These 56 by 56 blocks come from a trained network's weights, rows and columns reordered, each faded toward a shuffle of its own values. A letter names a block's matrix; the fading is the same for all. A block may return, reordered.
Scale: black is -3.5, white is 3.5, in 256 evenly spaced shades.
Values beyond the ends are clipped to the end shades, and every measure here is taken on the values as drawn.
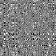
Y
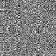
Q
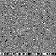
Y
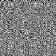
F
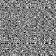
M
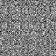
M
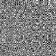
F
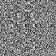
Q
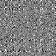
Y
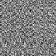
Q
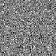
F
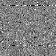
Y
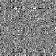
Y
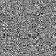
F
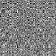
F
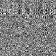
M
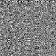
M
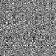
M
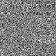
F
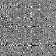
Y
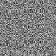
Q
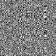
F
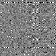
Y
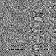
M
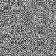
Q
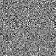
F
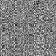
Q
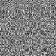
Q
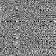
M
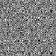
F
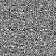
M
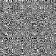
F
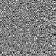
F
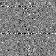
Y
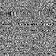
M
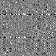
Y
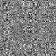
F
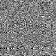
M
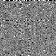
Y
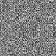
Q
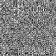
M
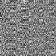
Q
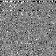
Y
